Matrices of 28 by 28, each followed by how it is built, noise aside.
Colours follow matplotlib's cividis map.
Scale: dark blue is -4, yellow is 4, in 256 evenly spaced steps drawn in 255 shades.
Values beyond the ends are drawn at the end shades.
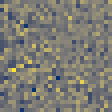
lower triangular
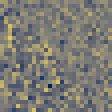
lower triangular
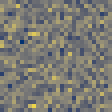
repeating rows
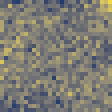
smooth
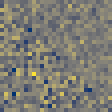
lower triangular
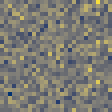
repeating rows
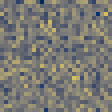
repeating columns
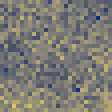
smooth
